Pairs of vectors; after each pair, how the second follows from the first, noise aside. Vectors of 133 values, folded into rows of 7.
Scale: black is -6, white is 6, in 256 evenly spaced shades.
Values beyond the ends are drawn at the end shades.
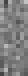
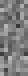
wrapped around.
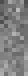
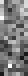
reversed, scaled up.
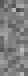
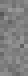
wrapped around, negated, shrunk.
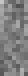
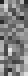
reversed, scaled up.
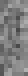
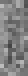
reversed.
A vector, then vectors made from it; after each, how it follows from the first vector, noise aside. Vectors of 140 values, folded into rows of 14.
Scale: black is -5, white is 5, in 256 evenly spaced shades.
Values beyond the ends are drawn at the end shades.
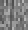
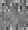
wrapped around, partly zeroed.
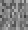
wrapped around, negated.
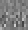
wrapped around, partly zeroed.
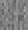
reversed, negated, shrunk.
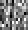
scaled up.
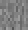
wrapped around, shrunk.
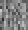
wrapped around, negated.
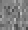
wrapped around, partly zeroed.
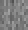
shrunk.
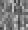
wrapped around.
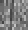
copied.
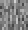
wrapped around, negated.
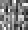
reversed, scaled up.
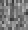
copied.
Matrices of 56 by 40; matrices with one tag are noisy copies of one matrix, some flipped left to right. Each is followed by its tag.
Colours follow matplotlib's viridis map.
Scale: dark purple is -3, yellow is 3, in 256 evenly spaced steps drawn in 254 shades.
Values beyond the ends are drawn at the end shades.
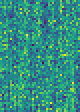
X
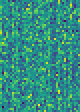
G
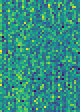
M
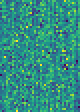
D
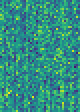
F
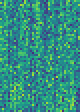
X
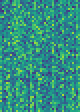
F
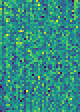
D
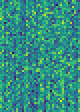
F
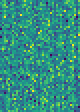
D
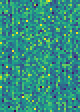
G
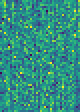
D
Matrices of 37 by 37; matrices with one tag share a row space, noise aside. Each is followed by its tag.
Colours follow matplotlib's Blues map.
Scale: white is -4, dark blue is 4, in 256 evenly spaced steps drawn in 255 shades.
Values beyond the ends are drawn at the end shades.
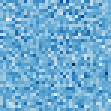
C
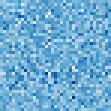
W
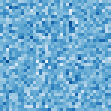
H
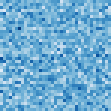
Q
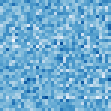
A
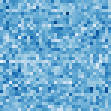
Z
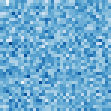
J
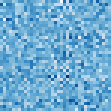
C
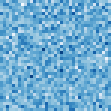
H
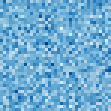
H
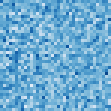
J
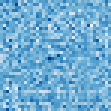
Z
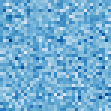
Q
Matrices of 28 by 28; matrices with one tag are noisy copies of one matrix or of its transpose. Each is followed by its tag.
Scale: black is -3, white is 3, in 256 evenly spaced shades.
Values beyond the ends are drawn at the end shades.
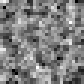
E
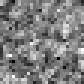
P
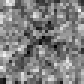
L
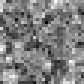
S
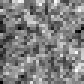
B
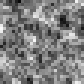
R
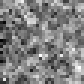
B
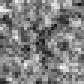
L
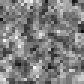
R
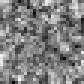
S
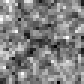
L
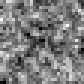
L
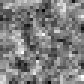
R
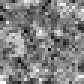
R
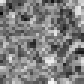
P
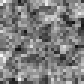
S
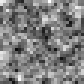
S
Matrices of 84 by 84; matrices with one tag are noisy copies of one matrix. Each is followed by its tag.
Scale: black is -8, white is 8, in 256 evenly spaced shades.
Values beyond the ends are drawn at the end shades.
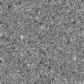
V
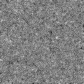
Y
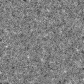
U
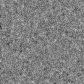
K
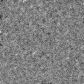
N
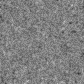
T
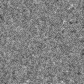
T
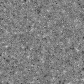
U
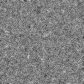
U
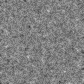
U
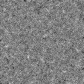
U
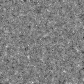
U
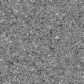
Y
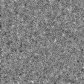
K
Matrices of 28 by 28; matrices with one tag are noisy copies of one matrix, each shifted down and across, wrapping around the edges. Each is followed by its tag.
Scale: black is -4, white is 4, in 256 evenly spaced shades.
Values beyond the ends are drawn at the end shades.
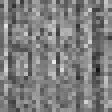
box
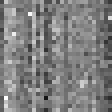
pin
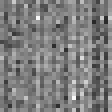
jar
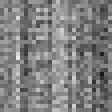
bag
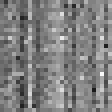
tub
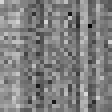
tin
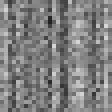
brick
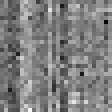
pin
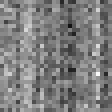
bag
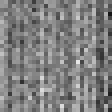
jar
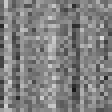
tin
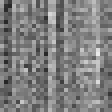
tin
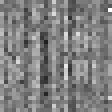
box
